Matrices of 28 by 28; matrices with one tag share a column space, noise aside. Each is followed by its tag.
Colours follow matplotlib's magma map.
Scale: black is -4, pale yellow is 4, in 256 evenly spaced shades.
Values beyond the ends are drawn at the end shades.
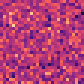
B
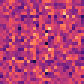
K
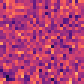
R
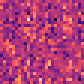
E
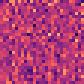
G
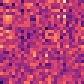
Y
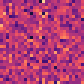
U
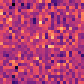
Y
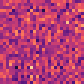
B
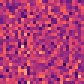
R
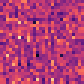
E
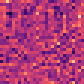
U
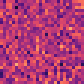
R
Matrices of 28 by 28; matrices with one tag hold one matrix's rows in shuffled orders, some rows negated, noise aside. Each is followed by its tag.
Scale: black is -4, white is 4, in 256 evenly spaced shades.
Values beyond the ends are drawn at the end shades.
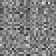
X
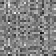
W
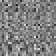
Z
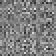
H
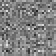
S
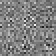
H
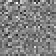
Z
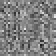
W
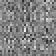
H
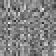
W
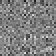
H
